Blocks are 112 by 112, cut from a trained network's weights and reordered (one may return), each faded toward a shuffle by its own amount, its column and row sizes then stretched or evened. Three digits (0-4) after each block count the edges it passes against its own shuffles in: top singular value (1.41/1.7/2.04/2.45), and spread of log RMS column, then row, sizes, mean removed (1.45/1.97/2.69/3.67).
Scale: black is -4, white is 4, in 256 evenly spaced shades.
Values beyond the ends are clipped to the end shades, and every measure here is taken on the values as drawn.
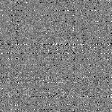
1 2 3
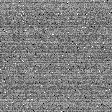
3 0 0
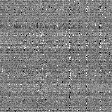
3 3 2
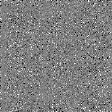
0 3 2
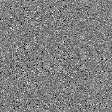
2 2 1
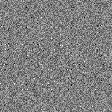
2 1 1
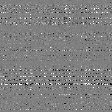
2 2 4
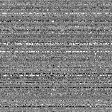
4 0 4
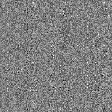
2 2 0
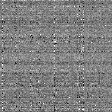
3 3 2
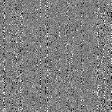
1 4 1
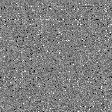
0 0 2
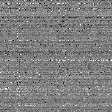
3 1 3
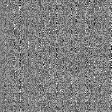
0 4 0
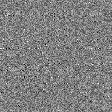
2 0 2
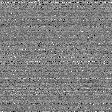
2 0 3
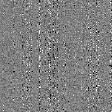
1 4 1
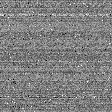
3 0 2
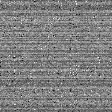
4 1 0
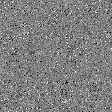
1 0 2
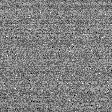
1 1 1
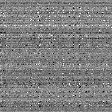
4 2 3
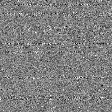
2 0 3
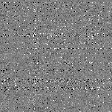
0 2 3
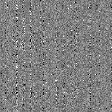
2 3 1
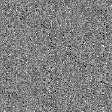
1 2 0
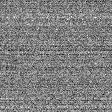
3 0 2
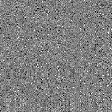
3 2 0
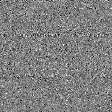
1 0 2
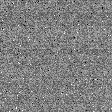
0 0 0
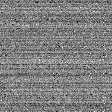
4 0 2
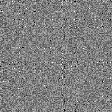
2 2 2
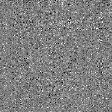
1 2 2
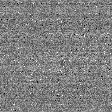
1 1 1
